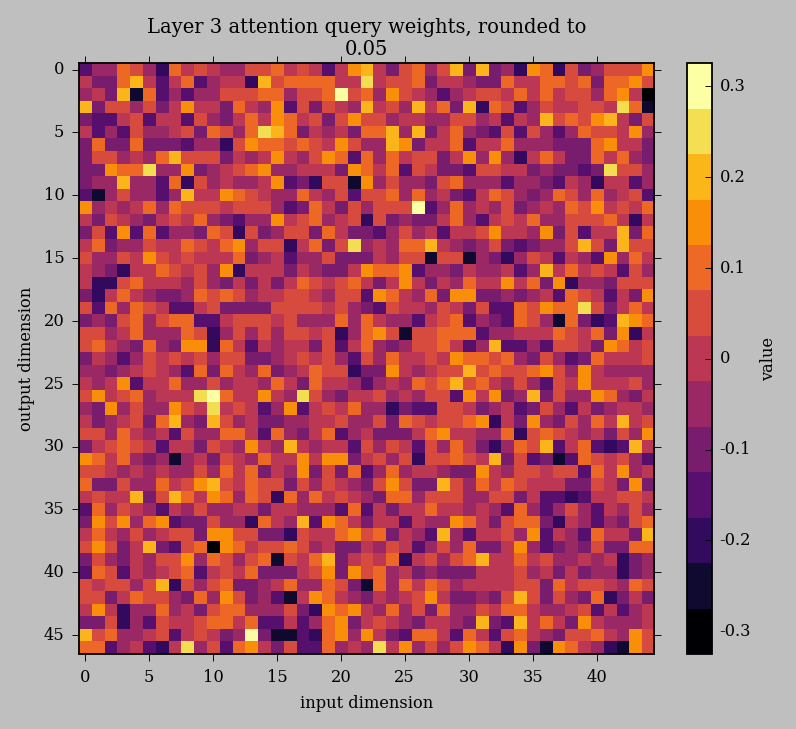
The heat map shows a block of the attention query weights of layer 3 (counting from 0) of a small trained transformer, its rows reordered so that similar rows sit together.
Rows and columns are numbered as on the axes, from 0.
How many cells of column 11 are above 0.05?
16
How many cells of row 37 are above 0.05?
10
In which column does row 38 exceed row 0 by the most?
34
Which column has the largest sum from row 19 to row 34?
28
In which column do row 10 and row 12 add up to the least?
1
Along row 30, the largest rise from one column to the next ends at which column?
43
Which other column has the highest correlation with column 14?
24
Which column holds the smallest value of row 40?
42
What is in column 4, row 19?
0.1
